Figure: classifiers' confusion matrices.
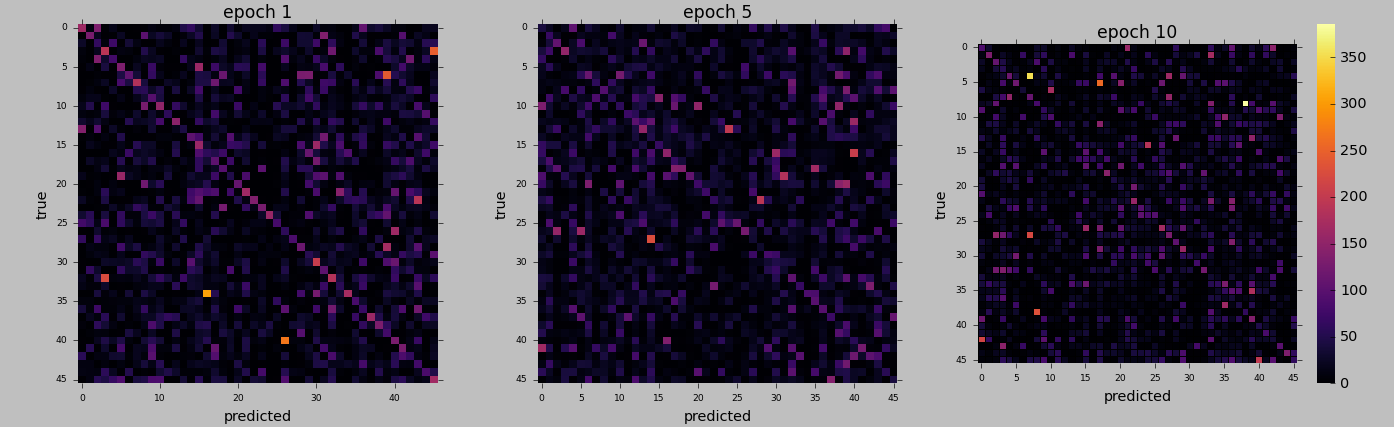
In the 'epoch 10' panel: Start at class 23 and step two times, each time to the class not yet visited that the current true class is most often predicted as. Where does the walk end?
3
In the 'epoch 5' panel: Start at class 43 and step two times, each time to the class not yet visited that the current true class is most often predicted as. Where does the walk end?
38
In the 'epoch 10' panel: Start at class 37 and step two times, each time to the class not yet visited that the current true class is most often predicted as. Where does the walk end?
39
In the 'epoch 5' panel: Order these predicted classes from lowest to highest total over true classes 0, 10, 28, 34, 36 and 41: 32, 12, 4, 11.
11, 12, 32, 4
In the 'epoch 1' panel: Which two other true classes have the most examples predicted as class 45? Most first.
3, 29
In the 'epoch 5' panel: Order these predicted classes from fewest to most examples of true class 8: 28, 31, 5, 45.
31, 28, 5, 45
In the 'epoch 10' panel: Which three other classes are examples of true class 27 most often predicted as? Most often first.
7, 2, 3
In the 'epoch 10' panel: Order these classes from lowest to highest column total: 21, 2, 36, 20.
21, 2, 20, 36
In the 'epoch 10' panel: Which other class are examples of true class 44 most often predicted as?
29
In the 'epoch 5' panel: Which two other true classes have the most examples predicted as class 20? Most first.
10, 44
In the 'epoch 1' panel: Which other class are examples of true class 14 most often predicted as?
31
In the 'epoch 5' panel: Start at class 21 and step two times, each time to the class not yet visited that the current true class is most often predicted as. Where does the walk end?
14
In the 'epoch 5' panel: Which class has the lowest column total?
34
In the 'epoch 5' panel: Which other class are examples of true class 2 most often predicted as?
13
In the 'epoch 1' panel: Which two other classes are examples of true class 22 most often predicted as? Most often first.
43, 15
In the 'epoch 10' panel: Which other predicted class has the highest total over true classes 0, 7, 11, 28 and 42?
36
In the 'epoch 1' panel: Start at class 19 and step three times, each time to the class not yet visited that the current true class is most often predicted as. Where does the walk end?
30
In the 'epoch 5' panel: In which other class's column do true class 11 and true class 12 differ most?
40
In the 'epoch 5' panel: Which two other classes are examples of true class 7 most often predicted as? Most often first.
32, 9
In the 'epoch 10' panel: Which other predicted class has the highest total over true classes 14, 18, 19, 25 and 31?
24
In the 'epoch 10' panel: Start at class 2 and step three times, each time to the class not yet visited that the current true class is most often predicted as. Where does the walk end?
33
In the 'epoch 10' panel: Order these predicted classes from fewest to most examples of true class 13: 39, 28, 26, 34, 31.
31, 26, 34, 28, 39
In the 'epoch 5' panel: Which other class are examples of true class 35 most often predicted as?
17
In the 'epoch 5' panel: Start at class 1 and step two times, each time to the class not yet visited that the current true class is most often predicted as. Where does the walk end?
15
